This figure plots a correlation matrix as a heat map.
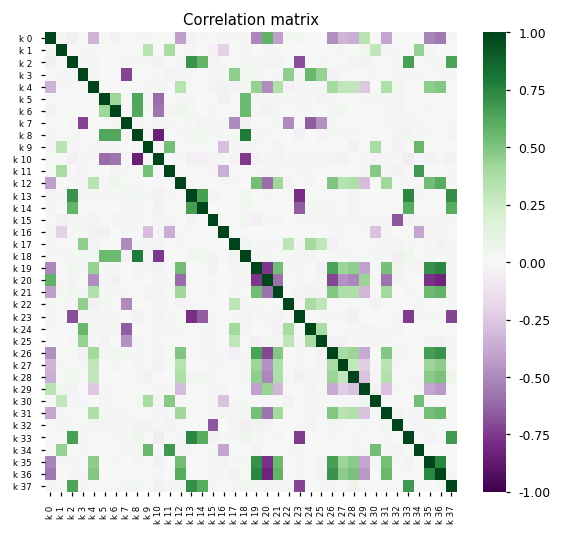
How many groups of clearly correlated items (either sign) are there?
6
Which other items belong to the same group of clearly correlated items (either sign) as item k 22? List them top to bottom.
k 3, k 7, k 17, k 24, k 25
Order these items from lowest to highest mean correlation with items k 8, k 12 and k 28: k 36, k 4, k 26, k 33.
k 33, k 4, k 26, k 36
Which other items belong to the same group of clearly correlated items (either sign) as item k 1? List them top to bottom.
k 9, k 11, k 16, k 30, k 34
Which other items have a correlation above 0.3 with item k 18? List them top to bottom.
k 5, k 6, k 8
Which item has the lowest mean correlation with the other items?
k 20
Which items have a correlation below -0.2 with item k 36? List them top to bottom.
k 0, k 20, k 29
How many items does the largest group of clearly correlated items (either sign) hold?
13
